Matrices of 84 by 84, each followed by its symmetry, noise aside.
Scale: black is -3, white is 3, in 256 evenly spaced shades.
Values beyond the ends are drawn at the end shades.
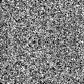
mirrored top to bottom.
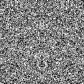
mirrored left to right.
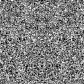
mirrored left to right.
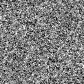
same after a half turn.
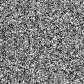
mirrored top to bottom.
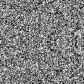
mirrored top to bottom.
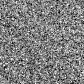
antisymmetric.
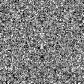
mirrored left to right.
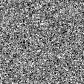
antisymmetric.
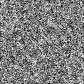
same after a half turn.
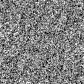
same after a half turn.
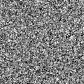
antisymmetric.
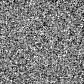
symmetric across the other diagonal.
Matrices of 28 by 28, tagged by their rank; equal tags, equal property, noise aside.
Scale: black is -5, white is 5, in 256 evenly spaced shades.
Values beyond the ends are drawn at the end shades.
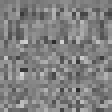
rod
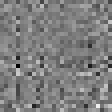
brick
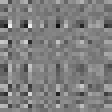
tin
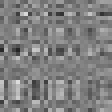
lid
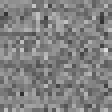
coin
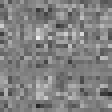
brick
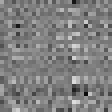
rod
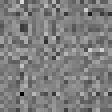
brick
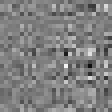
rod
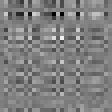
tin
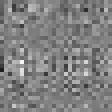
rod
